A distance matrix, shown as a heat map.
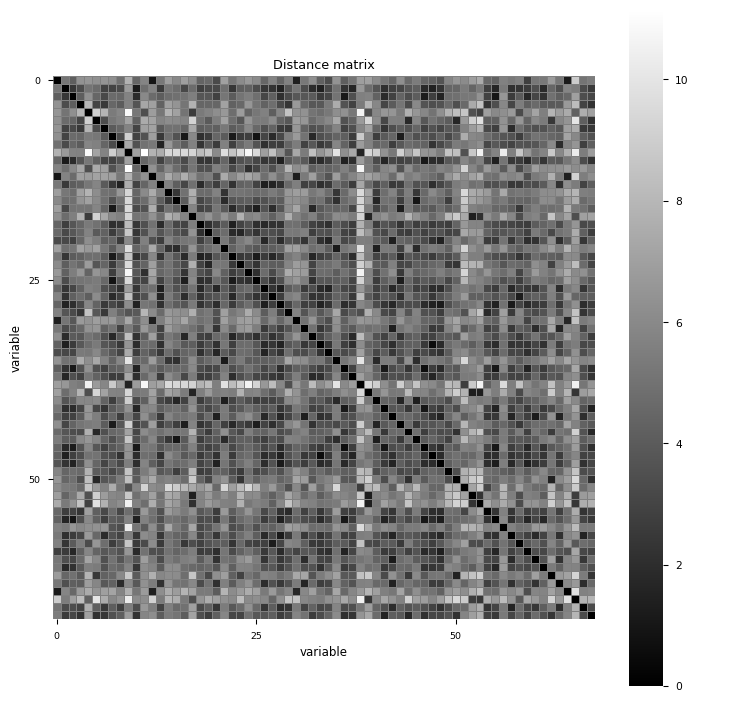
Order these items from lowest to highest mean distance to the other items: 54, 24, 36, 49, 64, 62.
36, 54, 49, 24, 62, 64
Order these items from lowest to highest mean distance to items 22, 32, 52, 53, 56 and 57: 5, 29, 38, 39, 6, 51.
39, 6, 29, 5, 51, 38
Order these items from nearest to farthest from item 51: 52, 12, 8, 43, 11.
8, 12, 52, 43, 11
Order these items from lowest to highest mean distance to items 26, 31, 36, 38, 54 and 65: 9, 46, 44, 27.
46, 27, 44, 9
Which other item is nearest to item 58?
27
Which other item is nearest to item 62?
50
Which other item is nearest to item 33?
47
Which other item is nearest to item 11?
24
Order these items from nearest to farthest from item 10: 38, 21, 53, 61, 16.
61, 16, 21, 53, 38
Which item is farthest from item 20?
65
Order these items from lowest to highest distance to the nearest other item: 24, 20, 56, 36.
36, 20, 24, 56
